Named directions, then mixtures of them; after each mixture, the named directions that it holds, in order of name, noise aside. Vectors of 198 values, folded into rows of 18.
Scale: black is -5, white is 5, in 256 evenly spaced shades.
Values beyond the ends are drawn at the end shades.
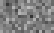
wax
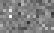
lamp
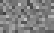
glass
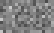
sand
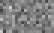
glass, sand.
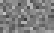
glass.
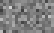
glass, sand.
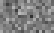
wax.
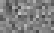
sand, wax.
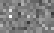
lamp.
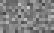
glass, wax.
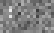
lamp, sand.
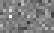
lamp.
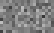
sand.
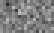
wax.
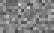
glass, wax.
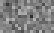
wax.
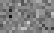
lamp.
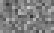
wax.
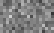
lamp, wax.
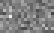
glass, lamp.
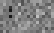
lamp, sand.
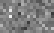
lamp.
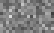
lamp, wax.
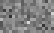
lamp, sand.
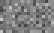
sand.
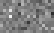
lamp.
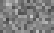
wax.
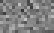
glass.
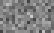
sand, wax.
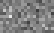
glass, lamp.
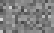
glass, sand.
